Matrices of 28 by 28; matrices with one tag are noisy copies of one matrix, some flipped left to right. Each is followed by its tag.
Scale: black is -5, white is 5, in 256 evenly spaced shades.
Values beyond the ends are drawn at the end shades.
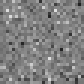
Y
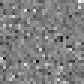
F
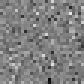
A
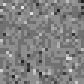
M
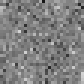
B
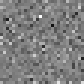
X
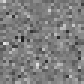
F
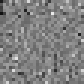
M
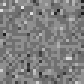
M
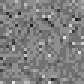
X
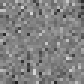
M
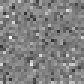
A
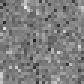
B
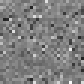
X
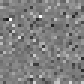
X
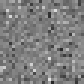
Y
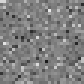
F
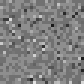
X
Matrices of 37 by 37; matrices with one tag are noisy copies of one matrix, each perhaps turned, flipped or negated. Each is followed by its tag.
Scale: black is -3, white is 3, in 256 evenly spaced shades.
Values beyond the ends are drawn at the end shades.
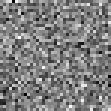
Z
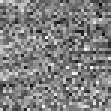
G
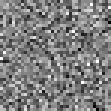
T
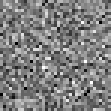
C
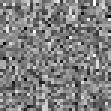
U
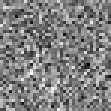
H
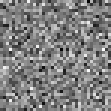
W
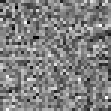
G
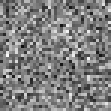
H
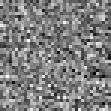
U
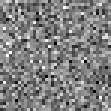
Z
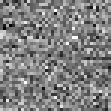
G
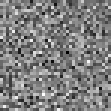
C
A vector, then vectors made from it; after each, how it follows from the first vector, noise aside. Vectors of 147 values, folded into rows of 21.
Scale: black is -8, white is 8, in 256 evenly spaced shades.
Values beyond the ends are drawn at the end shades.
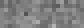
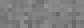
reversed, shrunk.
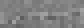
wrapped around, negated, partly zeroed.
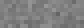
reversed, shrunk.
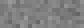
wrapped around, negated, shrunk.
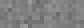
reversed, shrunk.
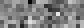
reversed, negated, scaled up.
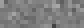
negated, partly zeroed.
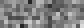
reversed, negated, scaled up.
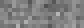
reversed, negated.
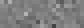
negated, partly zeroed.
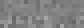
wrapped around, negated, partly zeroed.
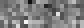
reversed, negated, scaled up.
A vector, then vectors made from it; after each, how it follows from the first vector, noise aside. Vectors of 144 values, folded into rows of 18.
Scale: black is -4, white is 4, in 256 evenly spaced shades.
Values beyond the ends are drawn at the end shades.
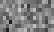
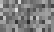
wrapped around, negated.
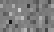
partly zeroed.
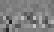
partly zeroed.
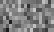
copied.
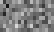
wrapped around.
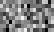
scaled up.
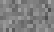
wrapped around, shrunk.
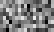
scaled up.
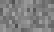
wrapped around, shrunk.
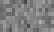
wrapped around, shrunk.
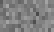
wrapped around, shrunk.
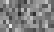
wrapped around, negated.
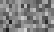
copied.
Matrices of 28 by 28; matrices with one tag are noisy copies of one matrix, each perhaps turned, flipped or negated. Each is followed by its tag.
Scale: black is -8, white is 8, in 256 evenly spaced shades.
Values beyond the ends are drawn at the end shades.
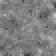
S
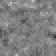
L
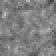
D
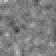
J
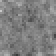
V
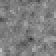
J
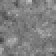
S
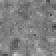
S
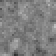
S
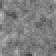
S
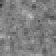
J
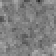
V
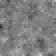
S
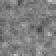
J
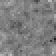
V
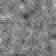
J
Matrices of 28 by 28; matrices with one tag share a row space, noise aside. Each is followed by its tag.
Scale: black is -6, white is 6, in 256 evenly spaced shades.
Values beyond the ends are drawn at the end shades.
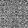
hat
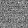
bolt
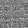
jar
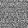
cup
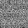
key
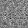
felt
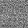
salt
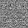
felt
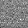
cup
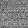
cup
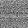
cup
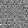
jar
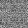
bolt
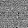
cup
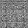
felt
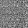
salt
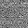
jar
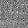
cup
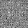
key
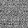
key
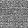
bolt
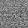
hat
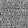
key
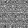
felt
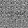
bolt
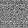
salt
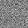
hat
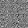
cup
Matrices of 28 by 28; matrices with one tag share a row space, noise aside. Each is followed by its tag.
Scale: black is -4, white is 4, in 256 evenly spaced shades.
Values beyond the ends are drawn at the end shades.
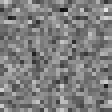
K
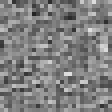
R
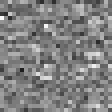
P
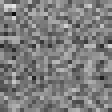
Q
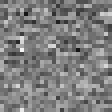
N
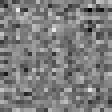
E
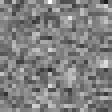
R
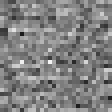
N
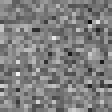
E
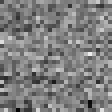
E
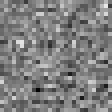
R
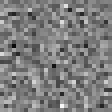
K
